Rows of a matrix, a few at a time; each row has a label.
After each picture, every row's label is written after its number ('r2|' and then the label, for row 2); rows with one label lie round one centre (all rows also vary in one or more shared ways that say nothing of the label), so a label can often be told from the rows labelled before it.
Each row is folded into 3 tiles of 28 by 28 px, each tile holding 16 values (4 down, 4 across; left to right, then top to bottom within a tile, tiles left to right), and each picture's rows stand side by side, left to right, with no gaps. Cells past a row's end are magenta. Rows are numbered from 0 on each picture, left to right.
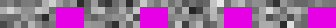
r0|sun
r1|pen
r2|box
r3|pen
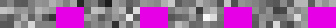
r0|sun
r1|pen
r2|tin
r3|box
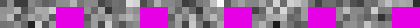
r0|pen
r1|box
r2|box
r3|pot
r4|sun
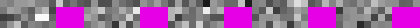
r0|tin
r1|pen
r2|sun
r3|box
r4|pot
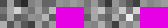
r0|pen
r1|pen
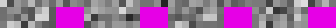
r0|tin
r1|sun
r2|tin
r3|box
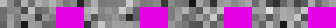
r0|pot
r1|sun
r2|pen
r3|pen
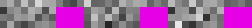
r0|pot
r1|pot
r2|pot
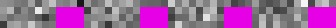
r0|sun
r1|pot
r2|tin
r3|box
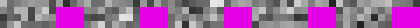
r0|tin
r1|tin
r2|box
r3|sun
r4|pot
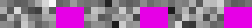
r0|box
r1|pen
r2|pot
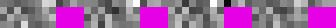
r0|box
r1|box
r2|box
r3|box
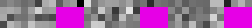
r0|sun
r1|tin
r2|box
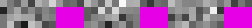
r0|pot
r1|pot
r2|tin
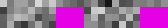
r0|pot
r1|pen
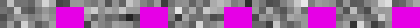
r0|box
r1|sun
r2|sun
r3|box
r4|box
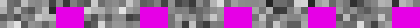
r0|tin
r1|sun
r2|box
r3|box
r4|box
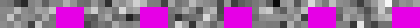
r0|pen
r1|sun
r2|tin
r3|pen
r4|box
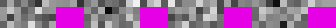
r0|sun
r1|box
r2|tin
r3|pen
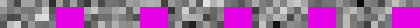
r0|tin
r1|sun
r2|pot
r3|pot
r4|pen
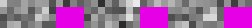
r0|tin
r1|box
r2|tin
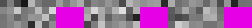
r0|pen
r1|sun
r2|tin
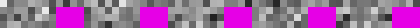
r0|tin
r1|pot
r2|sun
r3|pen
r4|sun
